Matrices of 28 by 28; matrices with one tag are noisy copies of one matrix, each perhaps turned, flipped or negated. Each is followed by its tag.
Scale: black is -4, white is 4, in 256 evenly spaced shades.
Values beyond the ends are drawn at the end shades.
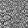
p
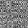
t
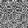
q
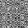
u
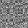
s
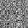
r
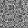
s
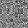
s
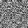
q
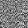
p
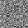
s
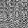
t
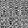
t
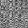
t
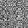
r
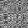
u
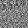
p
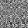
p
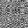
u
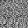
p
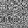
r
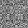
s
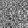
r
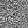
r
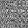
t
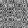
u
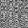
t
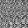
p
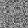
s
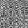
t
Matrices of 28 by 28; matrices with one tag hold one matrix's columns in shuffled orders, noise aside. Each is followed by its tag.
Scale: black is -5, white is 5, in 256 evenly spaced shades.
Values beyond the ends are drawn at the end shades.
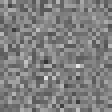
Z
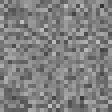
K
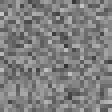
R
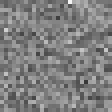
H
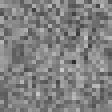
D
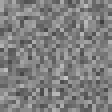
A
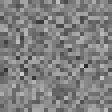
R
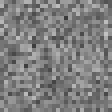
D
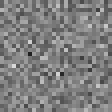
Z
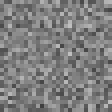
A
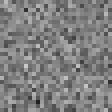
H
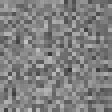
R
